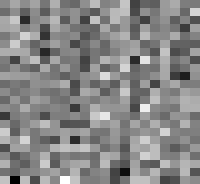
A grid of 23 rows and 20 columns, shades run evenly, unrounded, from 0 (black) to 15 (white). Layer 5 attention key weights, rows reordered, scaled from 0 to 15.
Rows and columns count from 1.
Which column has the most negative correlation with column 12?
7
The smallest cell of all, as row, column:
23, 2
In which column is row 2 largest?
20
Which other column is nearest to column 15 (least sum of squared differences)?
3
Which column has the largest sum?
15
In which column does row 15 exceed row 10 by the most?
19
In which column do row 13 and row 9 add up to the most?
13
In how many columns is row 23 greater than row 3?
12
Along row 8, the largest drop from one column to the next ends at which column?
14
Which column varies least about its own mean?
4
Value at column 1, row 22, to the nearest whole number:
7
